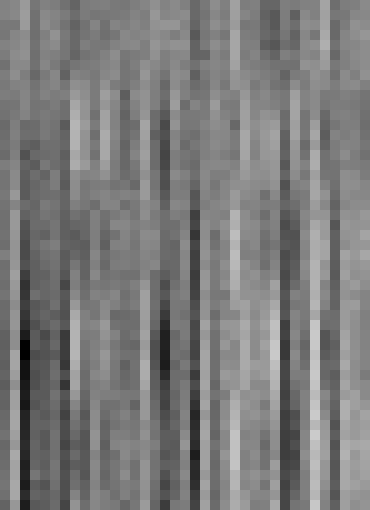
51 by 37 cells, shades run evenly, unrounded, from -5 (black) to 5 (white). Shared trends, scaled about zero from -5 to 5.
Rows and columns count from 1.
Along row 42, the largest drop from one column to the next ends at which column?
3
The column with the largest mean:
32
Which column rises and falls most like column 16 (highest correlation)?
17
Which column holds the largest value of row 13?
8
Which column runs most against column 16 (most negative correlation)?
28
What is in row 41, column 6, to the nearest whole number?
-1
